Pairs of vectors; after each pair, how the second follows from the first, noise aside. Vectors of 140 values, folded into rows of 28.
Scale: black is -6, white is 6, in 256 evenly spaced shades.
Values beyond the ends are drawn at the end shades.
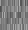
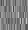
shuffled.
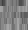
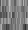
reversed.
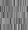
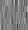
negated, partly zeroed.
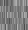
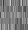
reversed.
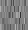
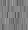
reversed, shrunk.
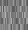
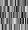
reversed, negated, scaled up.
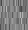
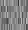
reversed.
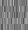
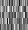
wrapped around, scaled up.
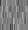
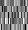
wrapped around, negated, scaled up.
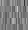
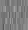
reversed, shrunk.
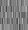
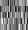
reversed, scaled up.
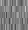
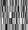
reversed, scaled up.
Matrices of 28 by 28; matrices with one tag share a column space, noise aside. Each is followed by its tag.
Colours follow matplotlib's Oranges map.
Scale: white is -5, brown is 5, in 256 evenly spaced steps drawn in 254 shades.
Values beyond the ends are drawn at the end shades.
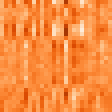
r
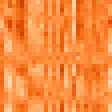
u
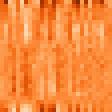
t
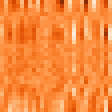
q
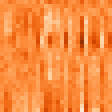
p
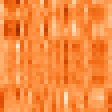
r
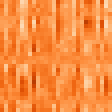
u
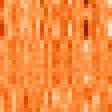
r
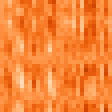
u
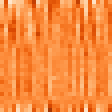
t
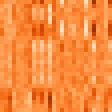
r
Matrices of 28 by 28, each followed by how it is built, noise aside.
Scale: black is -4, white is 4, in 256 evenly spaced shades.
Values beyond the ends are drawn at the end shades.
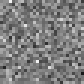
noise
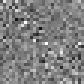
block diagonal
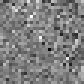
upper triangular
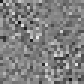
block diagonal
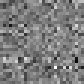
low rank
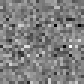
uneven rows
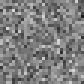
noise
